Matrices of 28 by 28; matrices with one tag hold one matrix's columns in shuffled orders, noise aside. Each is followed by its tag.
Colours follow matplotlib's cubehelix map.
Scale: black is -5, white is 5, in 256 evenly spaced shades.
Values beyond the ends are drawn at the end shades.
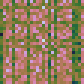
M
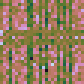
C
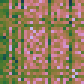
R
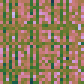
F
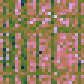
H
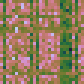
H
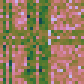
C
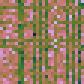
M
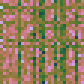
M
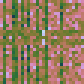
C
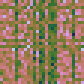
M
